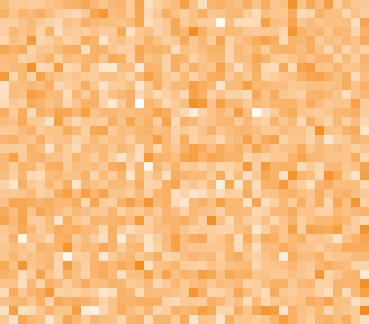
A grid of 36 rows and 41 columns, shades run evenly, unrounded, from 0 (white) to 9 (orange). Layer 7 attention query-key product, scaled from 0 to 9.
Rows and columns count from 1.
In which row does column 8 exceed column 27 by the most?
28
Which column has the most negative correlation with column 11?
41
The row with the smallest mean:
3
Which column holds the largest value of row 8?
4
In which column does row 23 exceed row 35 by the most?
11
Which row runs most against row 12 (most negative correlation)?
30
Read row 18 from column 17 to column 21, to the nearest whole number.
8 6 6 5 7
